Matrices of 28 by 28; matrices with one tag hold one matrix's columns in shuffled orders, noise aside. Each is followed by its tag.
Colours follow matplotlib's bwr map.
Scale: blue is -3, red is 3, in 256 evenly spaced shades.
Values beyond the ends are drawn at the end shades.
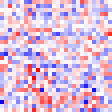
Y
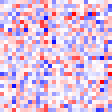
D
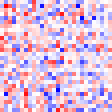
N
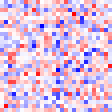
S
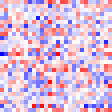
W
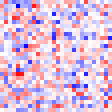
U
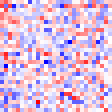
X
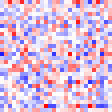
W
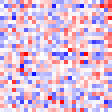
X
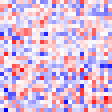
Y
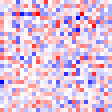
D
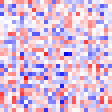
Y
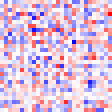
D
